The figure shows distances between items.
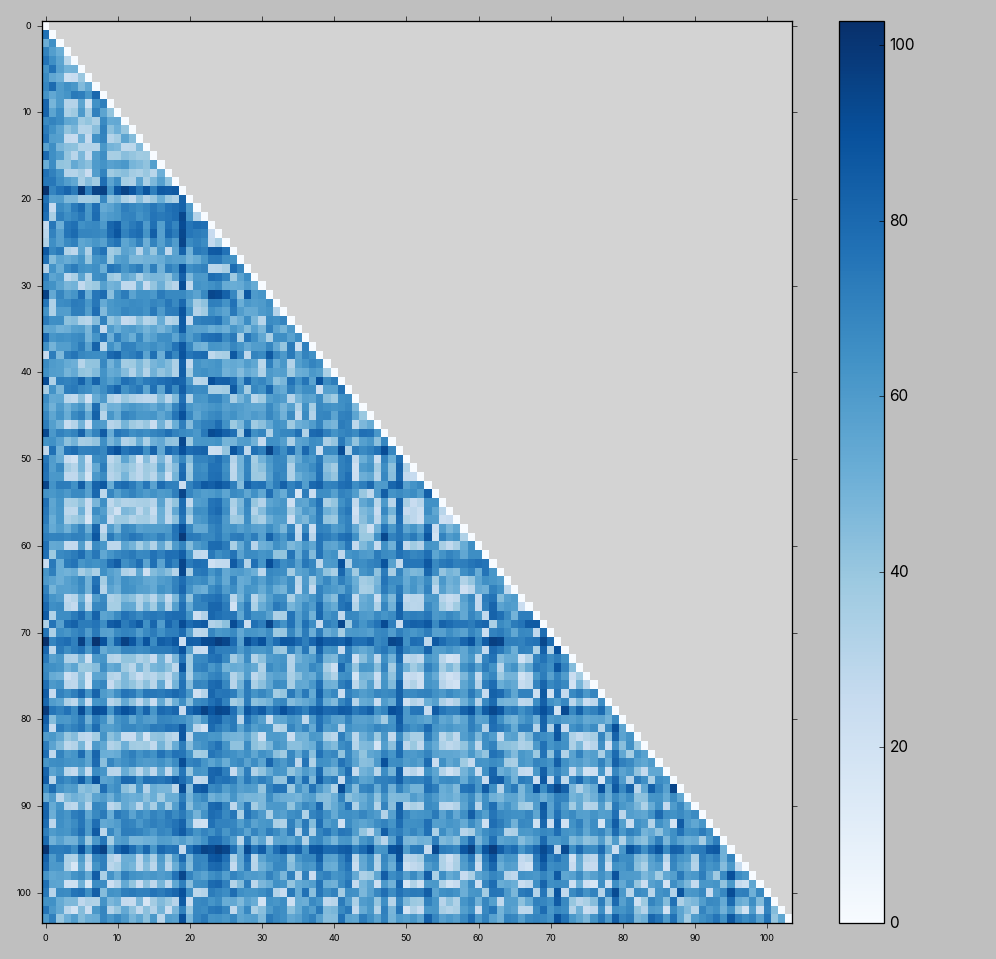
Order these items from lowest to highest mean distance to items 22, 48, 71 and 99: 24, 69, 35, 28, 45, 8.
35, 45, 8, 28, 24, 69
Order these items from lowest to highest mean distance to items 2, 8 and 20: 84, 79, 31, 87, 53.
84, 87, 31, 53, 79
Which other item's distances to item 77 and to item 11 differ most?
87
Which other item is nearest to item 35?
54
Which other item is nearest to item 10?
56
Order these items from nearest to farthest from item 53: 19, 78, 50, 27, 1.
19, 27, 78, 50, 1
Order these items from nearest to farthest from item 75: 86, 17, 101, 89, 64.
86, 17, 101, 89, 64
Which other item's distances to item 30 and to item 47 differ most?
5
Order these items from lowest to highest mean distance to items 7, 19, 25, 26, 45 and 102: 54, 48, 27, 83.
83, 48, 27, 54
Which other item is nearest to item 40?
74
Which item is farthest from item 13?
69
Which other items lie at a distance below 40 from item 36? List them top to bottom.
27, 31, 47, 80, 91, 94
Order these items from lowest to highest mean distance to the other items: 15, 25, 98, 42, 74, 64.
15, 74, 64, 98, 25, 42
